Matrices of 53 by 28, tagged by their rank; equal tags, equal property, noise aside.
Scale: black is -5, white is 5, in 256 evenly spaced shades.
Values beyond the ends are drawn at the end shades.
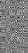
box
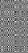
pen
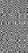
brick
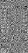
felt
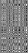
pen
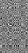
box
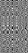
pen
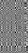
pen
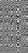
pen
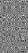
box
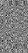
box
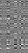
pen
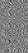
box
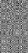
box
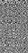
felt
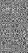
felt
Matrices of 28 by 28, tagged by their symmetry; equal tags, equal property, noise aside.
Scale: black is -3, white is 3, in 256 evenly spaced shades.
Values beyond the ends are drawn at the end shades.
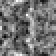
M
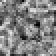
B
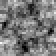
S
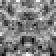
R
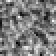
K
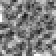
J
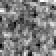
K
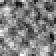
J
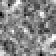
J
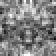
R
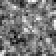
J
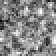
K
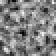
J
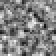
J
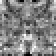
R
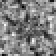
S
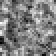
K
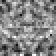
R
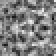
M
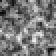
B
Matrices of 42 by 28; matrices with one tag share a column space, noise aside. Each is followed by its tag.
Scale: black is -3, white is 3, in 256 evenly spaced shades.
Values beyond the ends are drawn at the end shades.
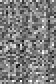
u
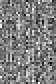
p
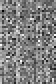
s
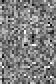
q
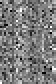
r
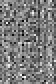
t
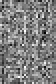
q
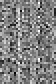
r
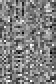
u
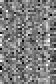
s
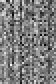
t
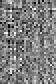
r
